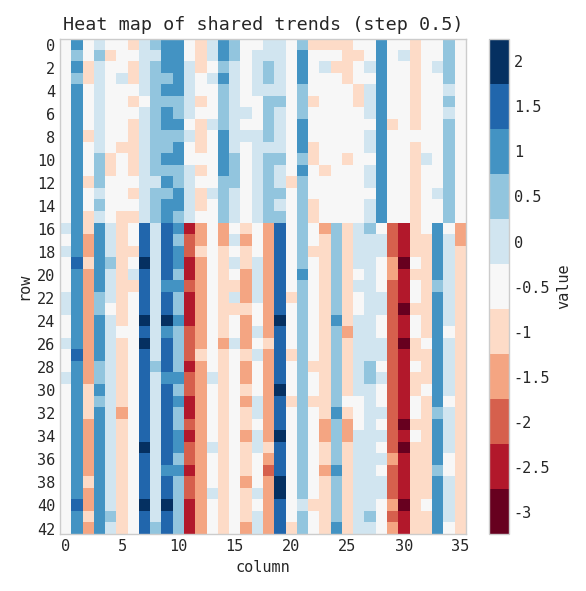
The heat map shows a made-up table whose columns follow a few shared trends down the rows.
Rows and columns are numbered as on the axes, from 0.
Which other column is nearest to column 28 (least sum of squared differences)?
34
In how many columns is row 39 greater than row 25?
7
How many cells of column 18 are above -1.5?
18
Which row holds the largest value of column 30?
1
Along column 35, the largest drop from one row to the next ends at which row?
16
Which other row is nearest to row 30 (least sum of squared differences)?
38
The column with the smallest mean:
30
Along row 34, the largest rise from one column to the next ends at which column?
19
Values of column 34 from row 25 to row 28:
-0.5 0 0 0
